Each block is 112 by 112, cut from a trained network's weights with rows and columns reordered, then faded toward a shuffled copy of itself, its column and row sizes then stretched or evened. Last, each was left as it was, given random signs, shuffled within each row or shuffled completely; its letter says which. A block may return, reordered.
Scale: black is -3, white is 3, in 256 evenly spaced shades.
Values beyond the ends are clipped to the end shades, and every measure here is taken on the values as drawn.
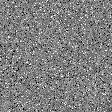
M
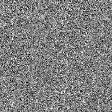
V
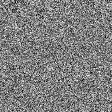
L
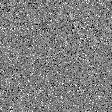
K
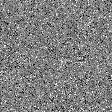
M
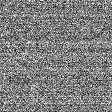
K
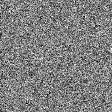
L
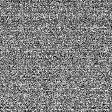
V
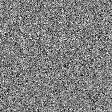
K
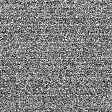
V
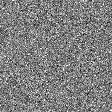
M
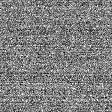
K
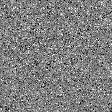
K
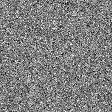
M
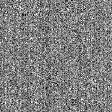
V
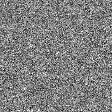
L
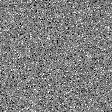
M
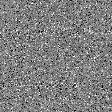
L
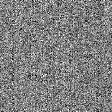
V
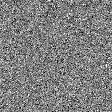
M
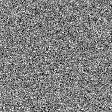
K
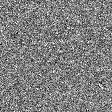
M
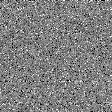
K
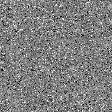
L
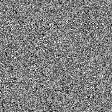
L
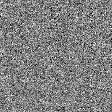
L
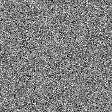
L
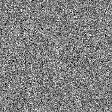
L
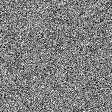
M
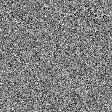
K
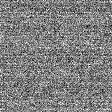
K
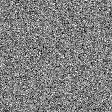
M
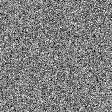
M
